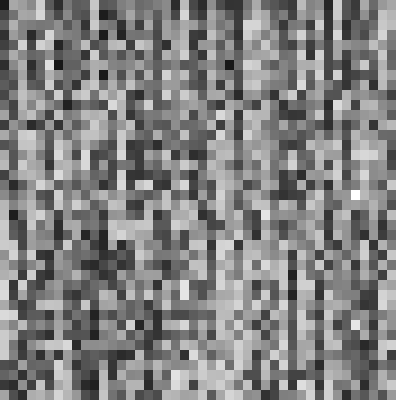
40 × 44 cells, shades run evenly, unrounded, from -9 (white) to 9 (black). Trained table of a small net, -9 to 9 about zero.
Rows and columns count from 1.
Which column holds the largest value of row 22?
2
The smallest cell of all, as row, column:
20, 40
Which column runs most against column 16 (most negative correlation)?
19
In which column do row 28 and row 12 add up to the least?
25
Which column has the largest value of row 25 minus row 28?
14
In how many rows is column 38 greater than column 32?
19
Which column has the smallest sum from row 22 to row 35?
1
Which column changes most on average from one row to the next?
21
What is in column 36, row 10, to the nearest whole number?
-3
